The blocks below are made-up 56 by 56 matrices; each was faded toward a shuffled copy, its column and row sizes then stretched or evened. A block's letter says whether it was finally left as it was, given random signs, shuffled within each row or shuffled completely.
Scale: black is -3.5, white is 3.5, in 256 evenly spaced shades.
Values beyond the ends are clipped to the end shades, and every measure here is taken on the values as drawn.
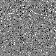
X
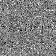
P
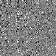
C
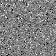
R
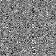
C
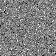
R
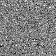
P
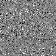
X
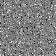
X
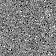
R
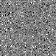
C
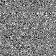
P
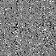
X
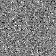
P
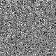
P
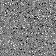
P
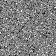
R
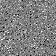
P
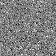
P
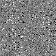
X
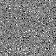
C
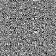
C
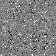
X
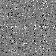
X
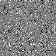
X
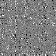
C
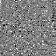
C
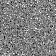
R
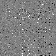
X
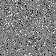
R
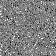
R
